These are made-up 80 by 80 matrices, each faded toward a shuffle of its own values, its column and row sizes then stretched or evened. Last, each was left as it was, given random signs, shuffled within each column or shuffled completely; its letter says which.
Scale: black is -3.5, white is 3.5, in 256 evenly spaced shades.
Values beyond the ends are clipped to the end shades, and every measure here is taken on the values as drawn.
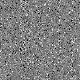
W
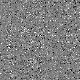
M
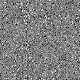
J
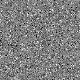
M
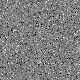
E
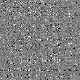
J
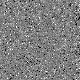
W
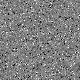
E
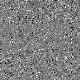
M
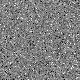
E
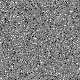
E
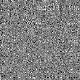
J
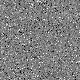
E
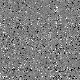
M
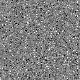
W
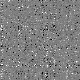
J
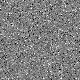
E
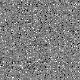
M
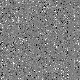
W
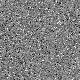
E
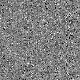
W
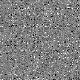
J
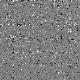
M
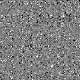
J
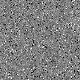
W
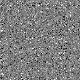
M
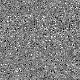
M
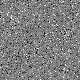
E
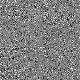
J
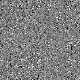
M
